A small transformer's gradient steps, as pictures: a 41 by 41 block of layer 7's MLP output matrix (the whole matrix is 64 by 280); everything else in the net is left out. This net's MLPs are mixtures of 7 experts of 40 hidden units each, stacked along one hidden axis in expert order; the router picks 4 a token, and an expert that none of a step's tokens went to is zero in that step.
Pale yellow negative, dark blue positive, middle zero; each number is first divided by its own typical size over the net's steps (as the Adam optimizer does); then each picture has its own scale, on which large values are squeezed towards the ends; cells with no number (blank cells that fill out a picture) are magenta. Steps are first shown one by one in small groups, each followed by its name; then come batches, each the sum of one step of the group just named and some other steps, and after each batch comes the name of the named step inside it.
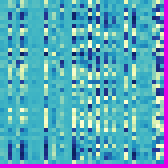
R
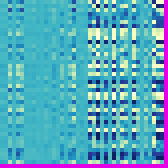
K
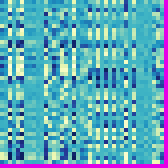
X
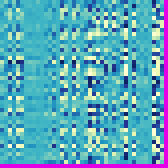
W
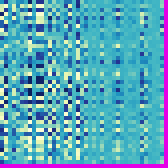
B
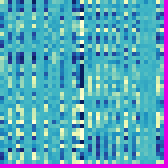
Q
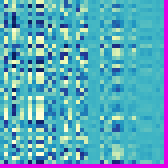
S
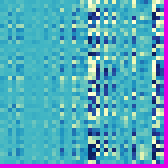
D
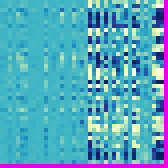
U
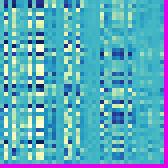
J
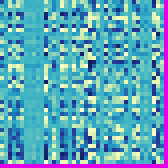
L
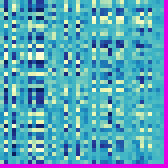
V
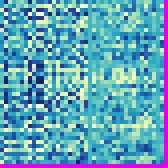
B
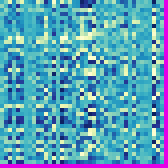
W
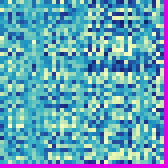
L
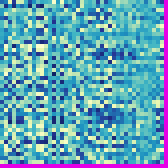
J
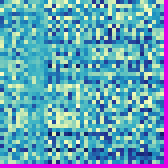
K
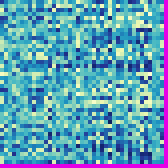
V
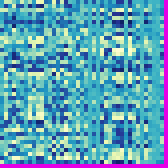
S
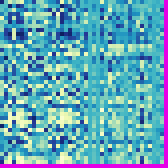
B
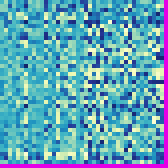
U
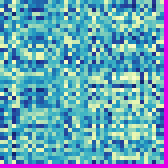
V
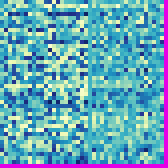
B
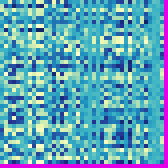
J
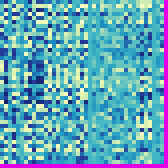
B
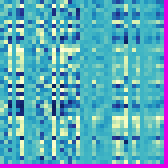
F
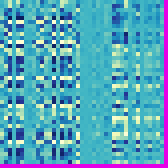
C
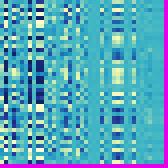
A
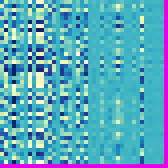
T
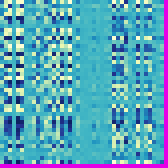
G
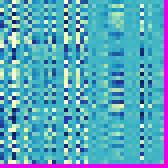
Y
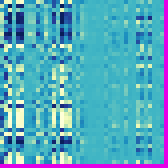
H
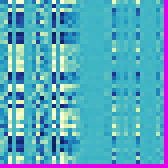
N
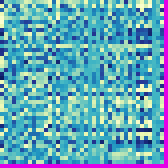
T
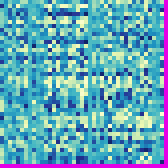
C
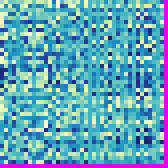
T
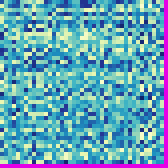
T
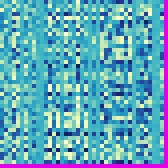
Y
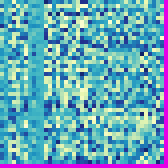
Y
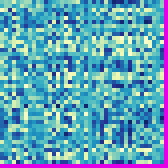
Y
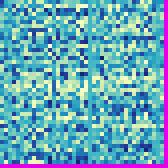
T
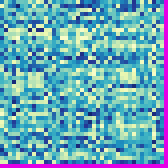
T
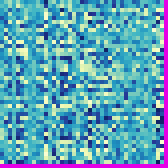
C
